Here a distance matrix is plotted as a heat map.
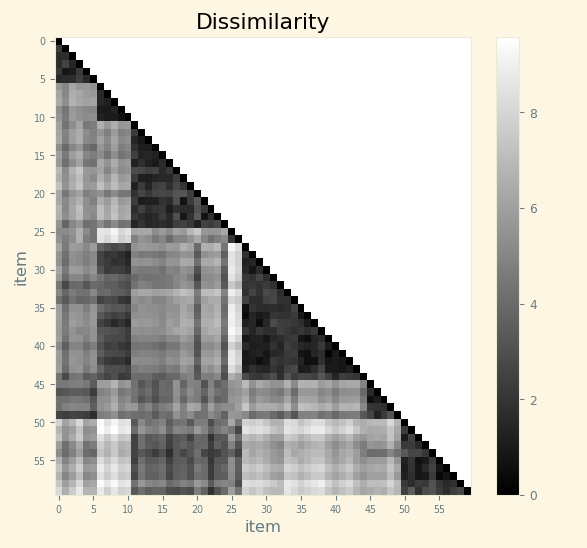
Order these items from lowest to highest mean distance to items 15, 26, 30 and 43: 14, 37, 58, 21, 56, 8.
14, 37, 21, 8, 56, 58
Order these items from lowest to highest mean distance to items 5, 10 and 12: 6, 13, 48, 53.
13, 6, 48, 53
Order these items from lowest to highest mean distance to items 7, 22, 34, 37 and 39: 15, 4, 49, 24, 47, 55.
24, 15, 49, 4, 47, 55
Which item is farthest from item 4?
59
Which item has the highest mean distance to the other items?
25
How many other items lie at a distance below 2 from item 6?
4
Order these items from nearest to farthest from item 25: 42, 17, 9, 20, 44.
17, 44, 20, 9, 42
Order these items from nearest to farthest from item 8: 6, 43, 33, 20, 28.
6, 28, 43, 33, 20
